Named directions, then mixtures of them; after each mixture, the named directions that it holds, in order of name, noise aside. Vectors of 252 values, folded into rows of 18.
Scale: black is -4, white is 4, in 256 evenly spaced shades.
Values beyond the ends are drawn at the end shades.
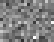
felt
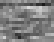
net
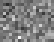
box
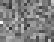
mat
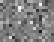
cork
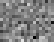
felt.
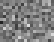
box, cork, mat.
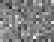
felt, mat.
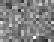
felt, mat.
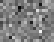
cork.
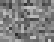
mat, net.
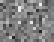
cork.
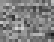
box, mat, net.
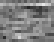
net.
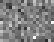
felt, mat.
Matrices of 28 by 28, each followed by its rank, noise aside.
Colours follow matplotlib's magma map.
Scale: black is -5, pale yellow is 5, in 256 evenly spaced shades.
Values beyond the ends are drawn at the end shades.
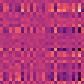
one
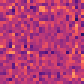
six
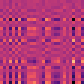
one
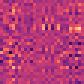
four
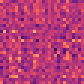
six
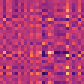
two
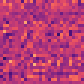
six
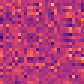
six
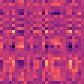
two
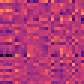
three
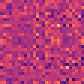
six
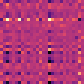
one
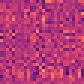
four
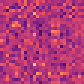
six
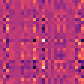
two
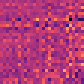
three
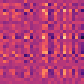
two
